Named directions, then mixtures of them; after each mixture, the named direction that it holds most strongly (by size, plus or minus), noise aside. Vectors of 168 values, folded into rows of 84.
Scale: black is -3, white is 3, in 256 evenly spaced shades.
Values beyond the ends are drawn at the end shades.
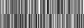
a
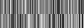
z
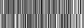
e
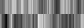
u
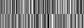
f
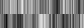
u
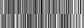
e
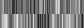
u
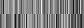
e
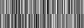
a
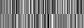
f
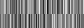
a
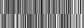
e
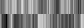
u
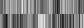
u
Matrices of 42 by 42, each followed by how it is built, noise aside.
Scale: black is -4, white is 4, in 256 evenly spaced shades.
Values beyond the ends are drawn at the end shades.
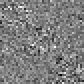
block diagonal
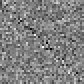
banded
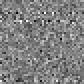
uneven rows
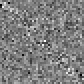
banded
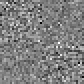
block diagonal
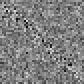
banded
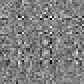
low rank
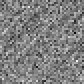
Hankel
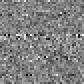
uneven rows
